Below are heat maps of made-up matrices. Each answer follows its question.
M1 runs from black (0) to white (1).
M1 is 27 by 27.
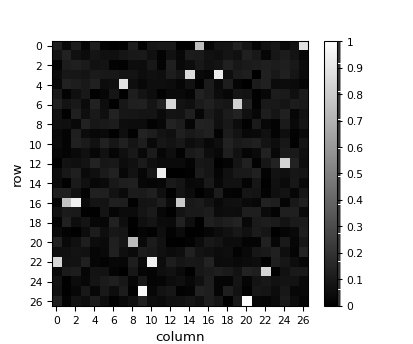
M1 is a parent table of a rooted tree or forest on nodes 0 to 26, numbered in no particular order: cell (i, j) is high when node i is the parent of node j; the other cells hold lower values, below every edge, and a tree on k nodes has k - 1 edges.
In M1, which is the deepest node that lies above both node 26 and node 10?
22
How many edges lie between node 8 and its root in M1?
5
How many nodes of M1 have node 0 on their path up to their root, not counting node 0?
4
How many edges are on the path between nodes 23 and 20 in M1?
4
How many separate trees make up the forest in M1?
9
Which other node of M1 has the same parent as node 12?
19
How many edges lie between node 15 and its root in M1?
3
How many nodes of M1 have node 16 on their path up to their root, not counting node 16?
4
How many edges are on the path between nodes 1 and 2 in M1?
2
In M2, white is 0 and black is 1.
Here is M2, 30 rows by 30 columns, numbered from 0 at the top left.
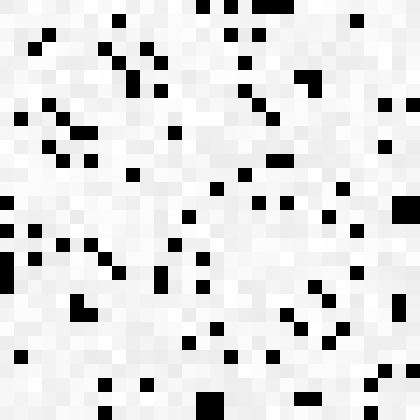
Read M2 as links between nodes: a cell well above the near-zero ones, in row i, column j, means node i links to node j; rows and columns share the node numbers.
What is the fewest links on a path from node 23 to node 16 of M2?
5
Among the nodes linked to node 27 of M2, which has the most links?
node 7
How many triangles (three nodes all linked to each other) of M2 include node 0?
2
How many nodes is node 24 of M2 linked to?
2
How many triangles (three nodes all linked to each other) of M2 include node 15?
0
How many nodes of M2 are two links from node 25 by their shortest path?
4
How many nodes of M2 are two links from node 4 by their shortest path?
5
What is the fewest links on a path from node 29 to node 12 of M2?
6
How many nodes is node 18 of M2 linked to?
4
